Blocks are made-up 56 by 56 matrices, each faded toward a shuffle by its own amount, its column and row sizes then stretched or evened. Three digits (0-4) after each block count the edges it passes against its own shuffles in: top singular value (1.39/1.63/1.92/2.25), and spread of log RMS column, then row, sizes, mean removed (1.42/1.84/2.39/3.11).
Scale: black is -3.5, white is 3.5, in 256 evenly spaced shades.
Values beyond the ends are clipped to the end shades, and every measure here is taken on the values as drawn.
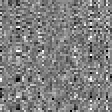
4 3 1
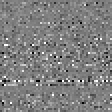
1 0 3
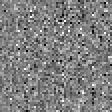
1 2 0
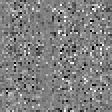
1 3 1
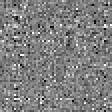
2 1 1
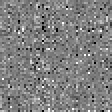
2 3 2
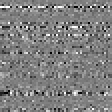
4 0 4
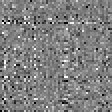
3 1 2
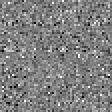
0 1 2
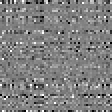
4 0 4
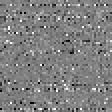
2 0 3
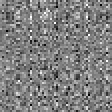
4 3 0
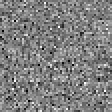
2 0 0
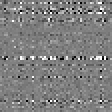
4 2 4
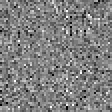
2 2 0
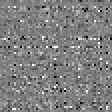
1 2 3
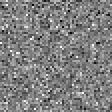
2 0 0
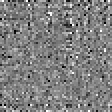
2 2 2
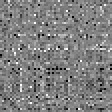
3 1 2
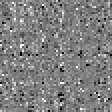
2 2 1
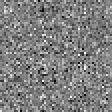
1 2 1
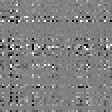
2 3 4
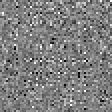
3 2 1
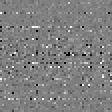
0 1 3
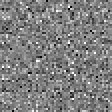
3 1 0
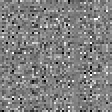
2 3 3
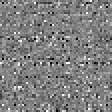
0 1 3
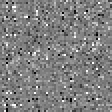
0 2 1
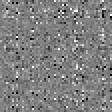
0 3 2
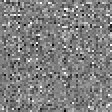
1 2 2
